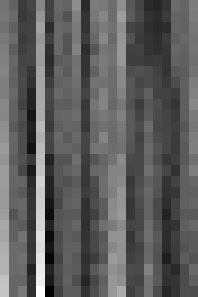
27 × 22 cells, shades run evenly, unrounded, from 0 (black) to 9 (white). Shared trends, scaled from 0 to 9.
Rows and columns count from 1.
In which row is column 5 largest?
27
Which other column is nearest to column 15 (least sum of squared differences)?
16
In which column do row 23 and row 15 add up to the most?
5
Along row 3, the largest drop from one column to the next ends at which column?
6
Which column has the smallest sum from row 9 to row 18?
4
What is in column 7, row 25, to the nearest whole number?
3
